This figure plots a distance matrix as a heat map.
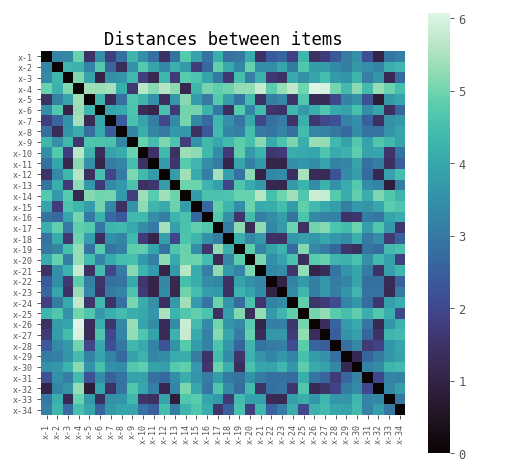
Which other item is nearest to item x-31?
x-28
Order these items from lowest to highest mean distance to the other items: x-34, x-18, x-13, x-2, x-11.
x-11, x-18, x-13, x-34, x-2
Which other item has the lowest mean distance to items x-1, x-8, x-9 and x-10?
x-22
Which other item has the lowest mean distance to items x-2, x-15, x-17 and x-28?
x-8
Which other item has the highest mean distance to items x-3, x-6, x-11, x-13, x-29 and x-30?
x-4
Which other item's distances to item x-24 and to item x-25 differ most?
x-12
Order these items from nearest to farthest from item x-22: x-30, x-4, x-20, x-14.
x-20, x-30, x-14, x-4
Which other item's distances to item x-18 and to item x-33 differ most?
x-13
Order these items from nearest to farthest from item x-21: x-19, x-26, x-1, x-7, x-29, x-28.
x-26, x-1, x-7, x-28, x-19, x-29
